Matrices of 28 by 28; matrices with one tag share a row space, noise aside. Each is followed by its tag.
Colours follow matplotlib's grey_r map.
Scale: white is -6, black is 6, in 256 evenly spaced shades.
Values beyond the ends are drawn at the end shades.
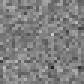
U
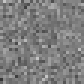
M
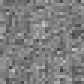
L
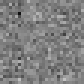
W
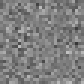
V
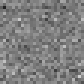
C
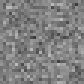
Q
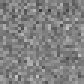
V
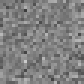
U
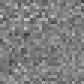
M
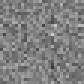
U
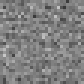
C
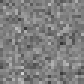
W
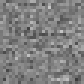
Q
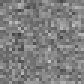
W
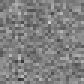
W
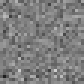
V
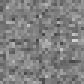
L
